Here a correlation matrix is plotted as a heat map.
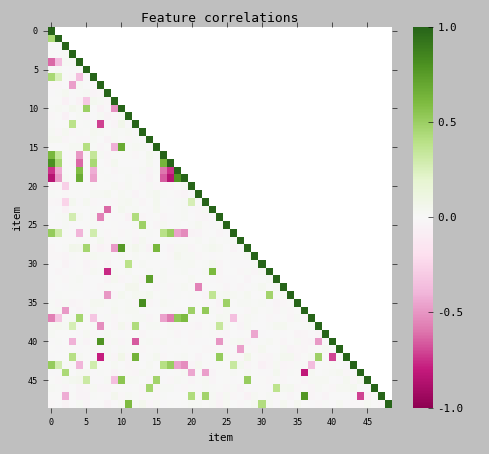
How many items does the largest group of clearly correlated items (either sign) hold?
11
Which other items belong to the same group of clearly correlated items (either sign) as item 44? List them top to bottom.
2, 20, 22, 36, 47
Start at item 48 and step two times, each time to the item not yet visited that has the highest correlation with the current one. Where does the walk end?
30
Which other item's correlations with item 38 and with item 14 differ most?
32
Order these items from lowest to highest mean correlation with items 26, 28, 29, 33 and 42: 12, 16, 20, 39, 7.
7, 39, 20, 16, 12
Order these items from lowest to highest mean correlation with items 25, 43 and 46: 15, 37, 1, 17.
37, 15, 1, 17
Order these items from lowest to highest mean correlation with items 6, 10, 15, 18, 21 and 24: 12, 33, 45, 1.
33, 1, 12, 45
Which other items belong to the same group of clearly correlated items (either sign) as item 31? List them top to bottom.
8, 23, 34
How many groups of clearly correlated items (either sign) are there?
11
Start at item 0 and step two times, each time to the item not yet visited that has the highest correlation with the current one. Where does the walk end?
16
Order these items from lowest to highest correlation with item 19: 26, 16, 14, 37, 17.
17, 16, 26, 14, 37
